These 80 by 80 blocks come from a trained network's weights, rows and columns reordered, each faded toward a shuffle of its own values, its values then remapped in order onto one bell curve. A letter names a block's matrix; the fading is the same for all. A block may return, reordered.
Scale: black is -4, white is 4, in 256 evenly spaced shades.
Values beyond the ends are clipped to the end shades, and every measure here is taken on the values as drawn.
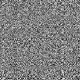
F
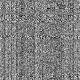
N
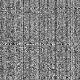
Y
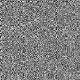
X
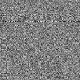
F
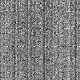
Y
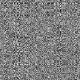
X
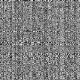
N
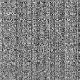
N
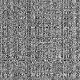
N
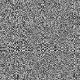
X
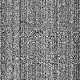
Y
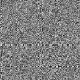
X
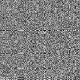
X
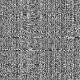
N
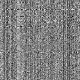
Y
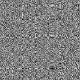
X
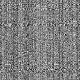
N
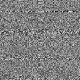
F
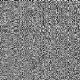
X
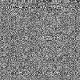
F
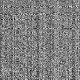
N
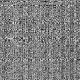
N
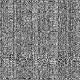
N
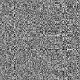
X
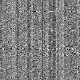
Y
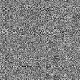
F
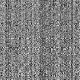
N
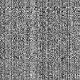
N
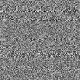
F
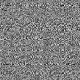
F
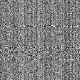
N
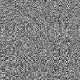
X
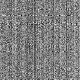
Y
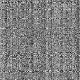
N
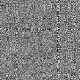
X
